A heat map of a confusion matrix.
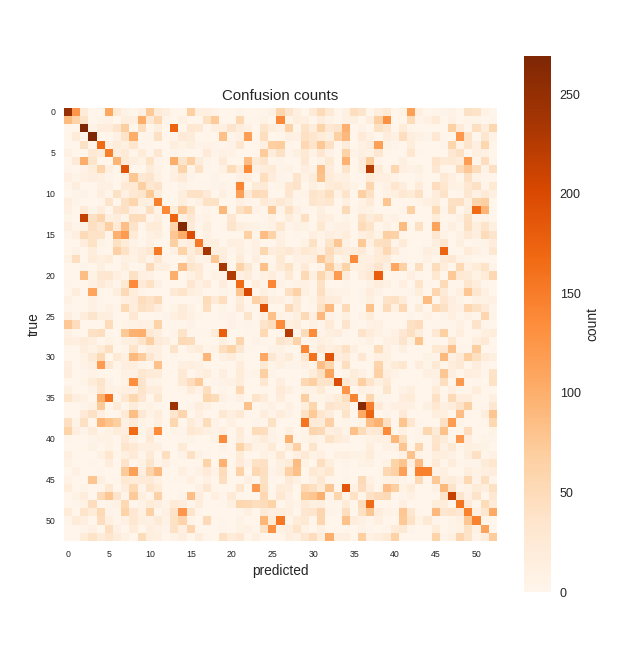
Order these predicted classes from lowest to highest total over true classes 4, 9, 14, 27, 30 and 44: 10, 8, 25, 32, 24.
25, 10, 24, 32, 8
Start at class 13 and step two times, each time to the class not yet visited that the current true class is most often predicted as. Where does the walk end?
34
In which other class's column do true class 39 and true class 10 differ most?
8
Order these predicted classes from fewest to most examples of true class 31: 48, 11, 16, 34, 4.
16, 48, 34, 11, 4
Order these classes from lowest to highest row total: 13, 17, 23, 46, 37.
23, 13, 37, 46, 17
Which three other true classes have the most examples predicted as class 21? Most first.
9, 10, 22
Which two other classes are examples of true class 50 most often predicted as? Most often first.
26, 24
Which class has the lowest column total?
12
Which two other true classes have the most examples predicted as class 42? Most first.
0, 12
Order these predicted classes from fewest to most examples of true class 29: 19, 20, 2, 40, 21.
40, 2, 21, 19, 20
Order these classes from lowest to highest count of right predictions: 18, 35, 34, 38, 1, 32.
1, 18, 38, 32, 34, 35
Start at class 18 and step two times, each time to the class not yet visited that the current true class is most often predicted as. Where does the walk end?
5
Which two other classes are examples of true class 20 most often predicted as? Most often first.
38, 33
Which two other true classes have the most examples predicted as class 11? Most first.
17, 39
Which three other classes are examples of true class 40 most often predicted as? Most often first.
19, 48, 27
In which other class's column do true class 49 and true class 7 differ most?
37
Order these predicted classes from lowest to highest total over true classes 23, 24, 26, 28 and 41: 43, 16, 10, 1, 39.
16, 1, 39, 10, 43
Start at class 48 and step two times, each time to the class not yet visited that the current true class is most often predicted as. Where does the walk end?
36
